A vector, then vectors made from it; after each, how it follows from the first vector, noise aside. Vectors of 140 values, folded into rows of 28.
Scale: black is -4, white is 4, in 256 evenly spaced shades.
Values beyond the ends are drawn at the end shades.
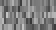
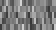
sign-scrambled.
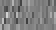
partly zeroed.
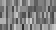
sign-scrambled.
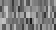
sign-scrambled.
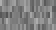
reversed, negated, shrunk.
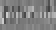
partly zeroed.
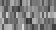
copied.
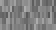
reversed, negated, shrunk.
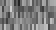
wrapped around.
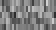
wrapped around.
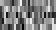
negated, scaled up.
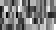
negated, scaled up.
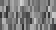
sign-scrambled.
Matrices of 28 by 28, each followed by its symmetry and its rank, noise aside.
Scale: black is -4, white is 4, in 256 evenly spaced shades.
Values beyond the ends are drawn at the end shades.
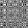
no symmetry, rank two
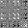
symmetric, rank two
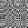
no symmetry, rank three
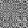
no symmetry, rank two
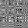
antisymmetric, rank two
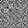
symmetric, rank four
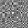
symmetric, rank four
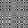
no symmetry, rank two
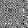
no symmetry, rank three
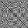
symmetric, rank four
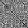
symmetric, rank four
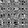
no symmetry, rank three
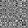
no symmetry, rank three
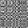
symmetric, rank two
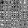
no symmetry, rank three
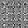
antisymmetric, rank four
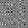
no symmetry, rank three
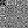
symmetric, rank three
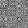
symmetric, rank four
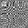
symmetric, rank three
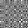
symmetric, rank two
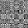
no symmetry, rank three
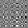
antisymmetric, rank two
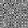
symmetric, rank three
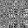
antisymmetric, rank four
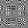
antisymmetric, rank two
